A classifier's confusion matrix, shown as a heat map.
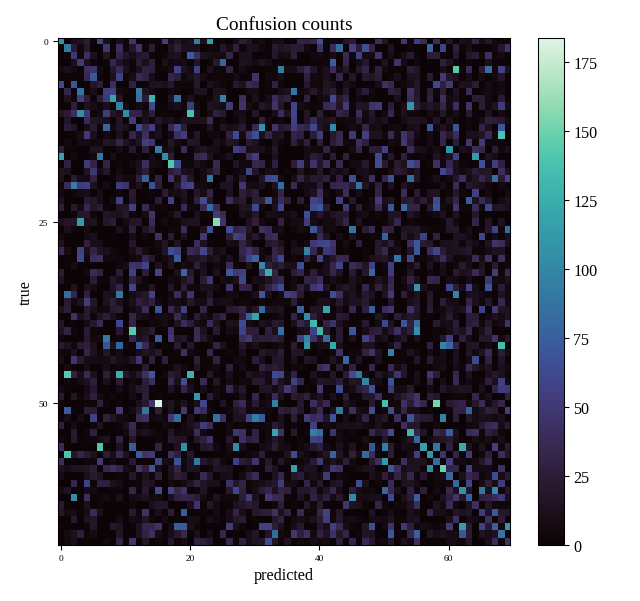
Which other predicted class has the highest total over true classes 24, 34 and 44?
55
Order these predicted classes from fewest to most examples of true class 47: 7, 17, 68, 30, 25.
25, 7, 30, 17, 68
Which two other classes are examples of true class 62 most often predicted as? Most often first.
67, 65
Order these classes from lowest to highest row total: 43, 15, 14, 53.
53, 43, 14, 15
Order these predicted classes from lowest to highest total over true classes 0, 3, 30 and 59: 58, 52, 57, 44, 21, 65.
65, 58, 44, 57, 21, 52
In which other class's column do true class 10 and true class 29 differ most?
20
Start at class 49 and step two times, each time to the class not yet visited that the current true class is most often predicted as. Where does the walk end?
64
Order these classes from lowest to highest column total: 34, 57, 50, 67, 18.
57, 50, 67, 18, 34
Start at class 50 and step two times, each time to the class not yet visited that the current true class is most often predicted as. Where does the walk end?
60
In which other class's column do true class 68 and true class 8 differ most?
14
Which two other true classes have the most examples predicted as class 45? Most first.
63, 26
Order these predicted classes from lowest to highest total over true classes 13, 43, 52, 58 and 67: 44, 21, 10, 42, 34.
10, 44, 34, 21, 42
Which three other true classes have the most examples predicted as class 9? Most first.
46, 35, 42
